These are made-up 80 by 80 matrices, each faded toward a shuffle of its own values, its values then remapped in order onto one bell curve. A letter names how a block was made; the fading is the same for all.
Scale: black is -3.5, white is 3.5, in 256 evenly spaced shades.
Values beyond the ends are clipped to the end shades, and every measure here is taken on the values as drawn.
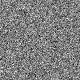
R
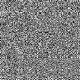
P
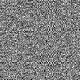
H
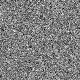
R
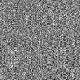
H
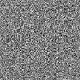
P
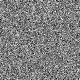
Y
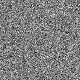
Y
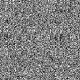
P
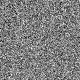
R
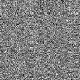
P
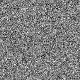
Y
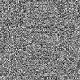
P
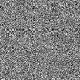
P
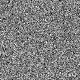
Y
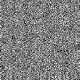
P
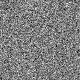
R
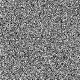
Y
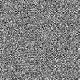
P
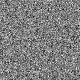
Y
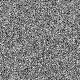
R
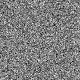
Y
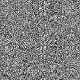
P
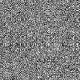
P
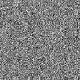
H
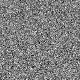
Y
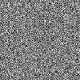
P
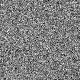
Y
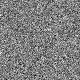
R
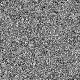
Y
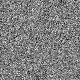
Y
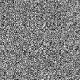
H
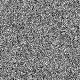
R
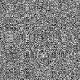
H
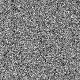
R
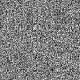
P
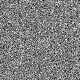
R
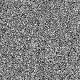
R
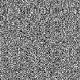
H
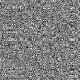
H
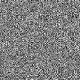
H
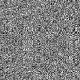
P
